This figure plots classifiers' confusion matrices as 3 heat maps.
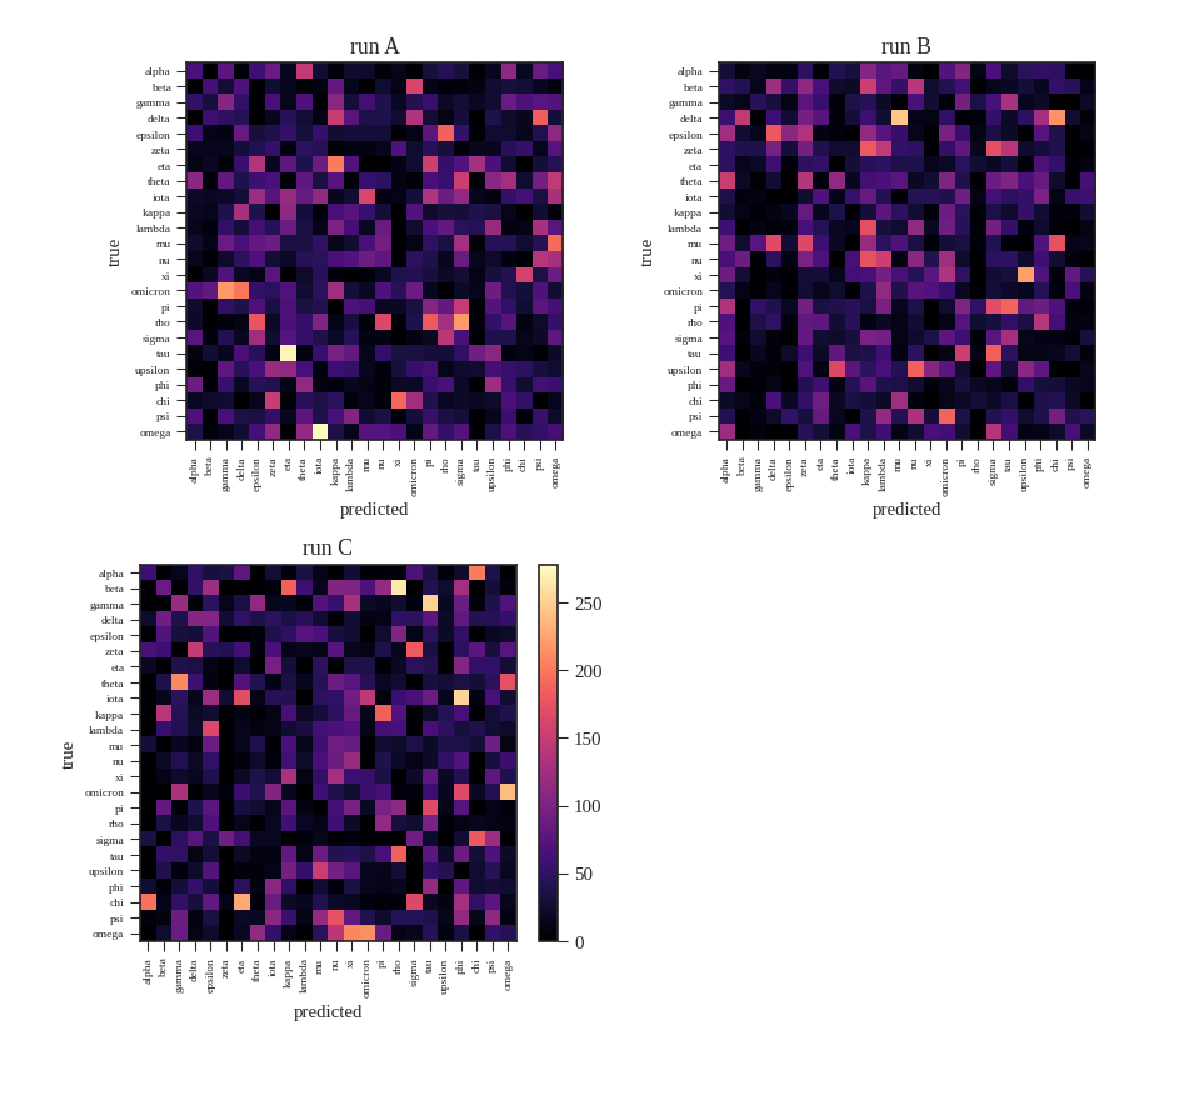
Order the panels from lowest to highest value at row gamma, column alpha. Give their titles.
run C, run B, run A
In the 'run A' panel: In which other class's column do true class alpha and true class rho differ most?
sigma
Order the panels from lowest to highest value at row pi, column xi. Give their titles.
run B, run A, run C
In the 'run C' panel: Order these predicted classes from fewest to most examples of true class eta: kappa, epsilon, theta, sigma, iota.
theta, epsilon, kappa, sigma, iota
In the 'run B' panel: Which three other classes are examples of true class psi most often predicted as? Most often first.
omicron, nu, lambda
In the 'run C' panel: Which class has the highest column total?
phi
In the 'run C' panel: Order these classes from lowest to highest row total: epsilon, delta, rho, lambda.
rho, epsilon, lambda, delta
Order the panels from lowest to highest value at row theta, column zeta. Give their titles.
run C, run A, run B
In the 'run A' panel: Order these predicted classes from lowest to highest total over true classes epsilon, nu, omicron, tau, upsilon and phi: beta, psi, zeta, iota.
beta, iota, zeta, psi
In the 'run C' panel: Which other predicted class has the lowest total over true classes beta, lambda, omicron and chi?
zeta
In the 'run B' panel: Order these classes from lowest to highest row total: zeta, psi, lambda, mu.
lambda, psi, mu, zeta
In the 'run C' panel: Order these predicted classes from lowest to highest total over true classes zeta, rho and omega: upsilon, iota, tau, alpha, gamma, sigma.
upsilon, alpha, gamma, iota, tau, sigma
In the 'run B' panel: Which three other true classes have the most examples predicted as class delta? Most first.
epsilon, mu, beta
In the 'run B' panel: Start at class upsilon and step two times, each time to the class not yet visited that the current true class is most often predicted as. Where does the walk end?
kappa
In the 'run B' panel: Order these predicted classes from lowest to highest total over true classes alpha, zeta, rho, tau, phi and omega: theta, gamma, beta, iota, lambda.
beta, gamma, theta, iota, lambda
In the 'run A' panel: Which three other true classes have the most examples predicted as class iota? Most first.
omega, rho, eta
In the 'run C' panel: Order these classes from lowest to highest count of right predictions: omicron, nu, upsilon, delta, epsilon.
upsilon, omicron, epsilon, nu, delta
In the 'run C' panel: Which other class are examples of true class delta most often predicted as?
epsilon
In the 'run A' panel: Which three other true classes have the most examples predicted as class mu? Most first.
iota, nu, omega
